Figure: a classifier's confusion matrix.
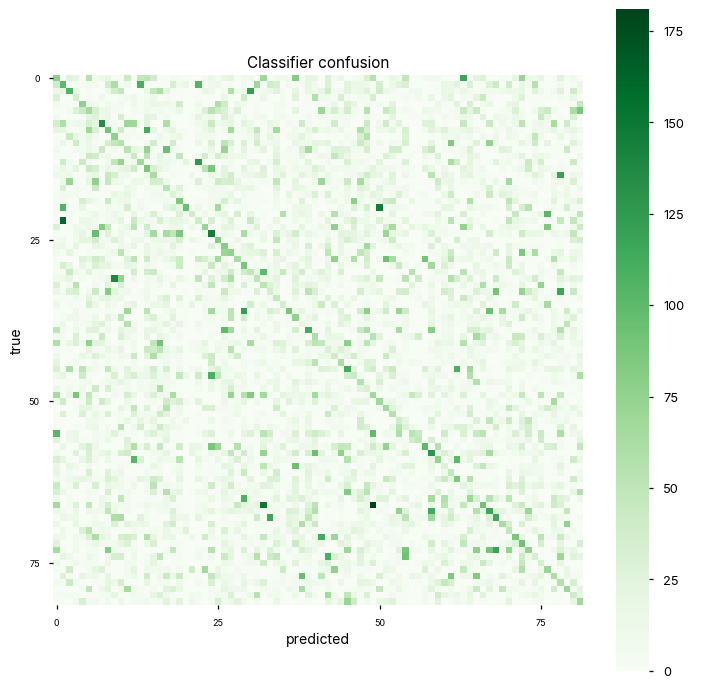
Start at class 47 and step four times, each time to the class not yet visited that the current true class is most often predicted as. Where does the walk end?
40
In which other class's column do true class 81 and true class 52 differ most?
45
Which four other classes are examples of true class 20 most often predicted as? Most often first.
50, 1, 25, 73
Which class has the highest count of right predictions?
24
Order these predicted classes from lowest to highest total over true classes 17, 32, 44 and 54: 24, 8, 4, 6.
4, 8, 6, 24
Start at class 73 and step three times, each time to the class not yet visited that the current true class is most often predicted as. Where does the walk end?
78
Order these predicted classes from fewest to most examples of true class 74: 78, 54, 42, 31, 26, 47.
47, 26, 31, 78, 54, 42
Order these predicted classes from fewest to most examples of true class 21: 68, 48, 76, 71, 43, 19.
68, 48, 19, 71, 43, 76
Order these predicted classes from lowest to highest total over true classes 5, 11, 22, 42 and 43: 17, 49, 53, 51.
49, 53, 51, 17
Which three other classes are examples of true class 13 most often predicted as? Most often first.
22, 10, 61
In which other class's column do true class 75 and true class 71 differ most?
41
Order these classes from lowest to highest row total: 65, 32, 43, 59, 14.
43, 32, 59, 14, 65
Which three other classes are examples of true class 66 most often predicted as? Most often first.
49, 32, 0
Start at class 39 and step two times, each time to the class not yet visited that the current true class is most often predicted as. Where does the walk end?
48
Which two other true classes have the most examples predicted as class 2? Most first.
16, 45
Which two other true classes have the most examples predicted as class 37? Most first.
60, 0
